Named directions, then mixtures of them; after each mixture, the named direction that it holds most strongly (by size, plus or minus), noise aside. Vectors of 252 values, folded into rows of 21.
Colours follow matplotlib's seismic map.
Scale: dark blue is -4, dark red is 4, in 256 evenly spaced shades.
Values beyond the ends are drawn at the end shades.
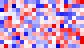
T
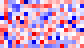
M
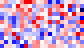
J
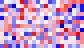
T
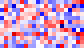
T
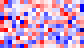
M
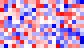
T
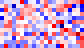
T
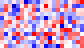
T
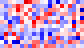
J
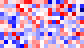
J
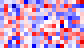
T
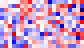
J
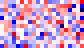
J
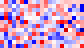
M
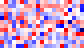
M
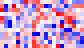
T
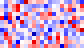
M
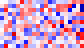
J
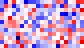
T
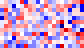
M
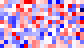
J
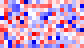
M
